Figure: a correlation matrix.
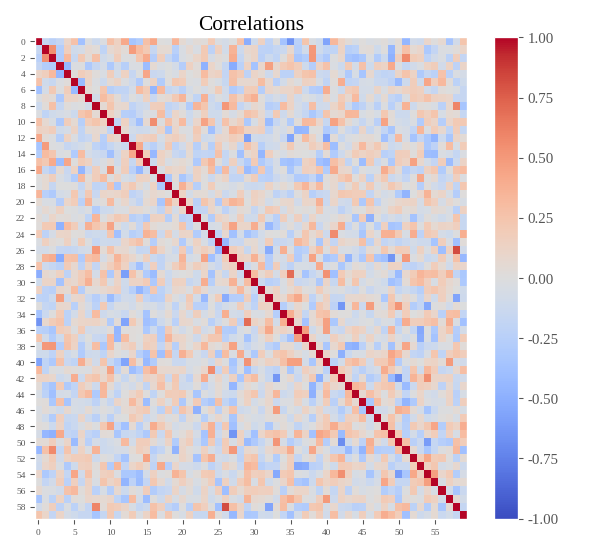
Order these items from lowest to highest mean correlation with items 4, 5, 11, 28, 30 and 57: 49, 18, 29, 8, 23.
49, 18, 8, 29, 23
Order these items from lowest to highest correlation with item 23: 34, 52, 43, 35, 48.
43, 34, 35, 48, 52
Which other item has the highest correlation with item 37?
36
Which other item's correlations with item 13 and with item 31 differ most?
14
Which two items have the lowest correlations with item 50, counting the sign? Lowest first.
42, 54
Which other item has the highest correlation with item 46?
33
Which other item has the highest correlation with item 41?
24
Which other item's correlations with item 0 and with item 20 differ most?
35
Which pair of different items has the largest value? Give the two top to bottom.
26, 58
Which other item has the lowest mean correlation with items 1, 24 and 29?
12
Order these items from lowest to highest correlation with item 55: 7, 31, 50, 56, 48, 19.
50, 56, 19, 7, 31, 48
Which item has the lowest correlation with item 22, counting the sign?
46
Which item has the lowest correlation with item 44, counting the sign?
38
